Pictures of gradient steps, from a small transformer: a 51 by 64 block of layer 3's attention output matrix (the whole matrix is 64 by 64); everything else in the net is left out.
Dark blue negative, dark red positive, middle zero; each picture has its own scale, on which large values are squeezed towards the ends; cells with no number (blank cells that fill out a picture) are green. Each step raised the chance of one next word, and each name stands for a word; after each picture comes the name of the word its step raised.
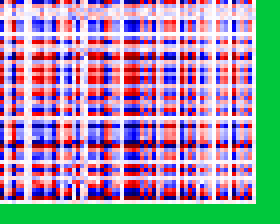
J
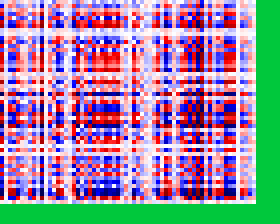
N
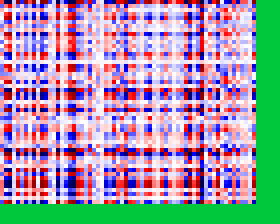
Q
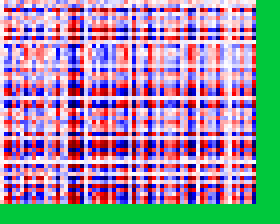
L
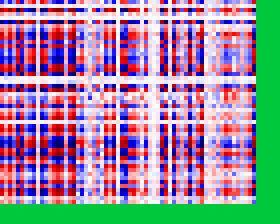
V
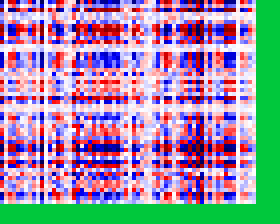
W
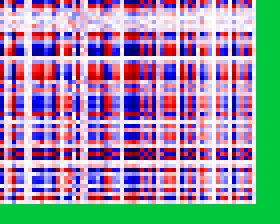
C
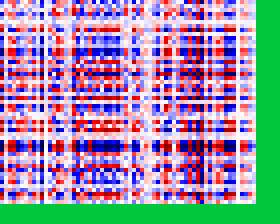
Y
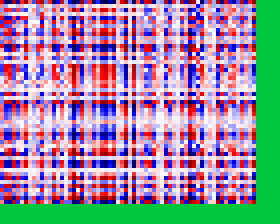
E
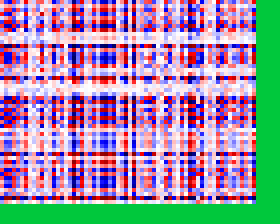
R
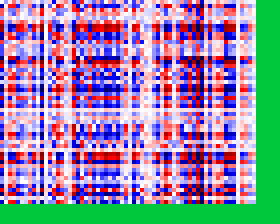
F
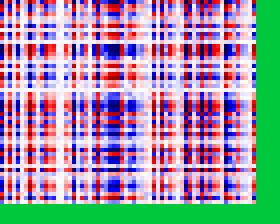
C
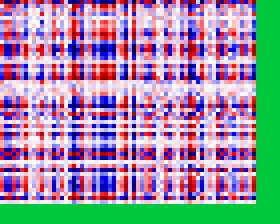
C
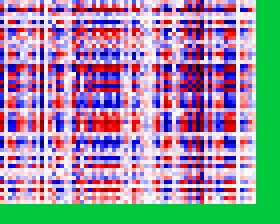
V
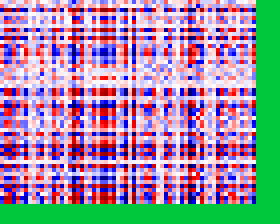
L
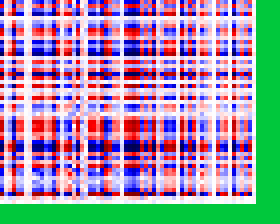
Y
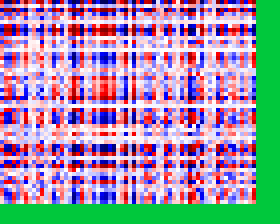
W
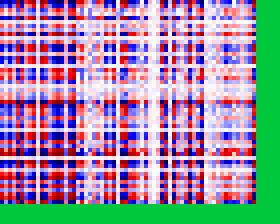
E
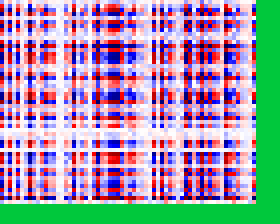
R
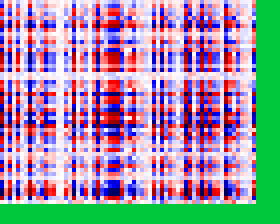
N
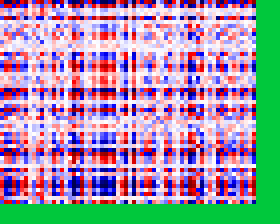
Q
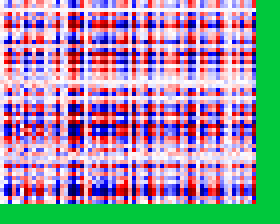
N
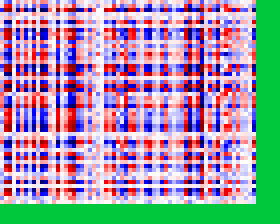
V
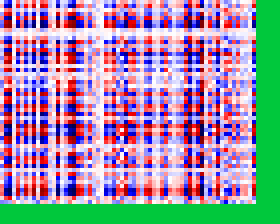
N
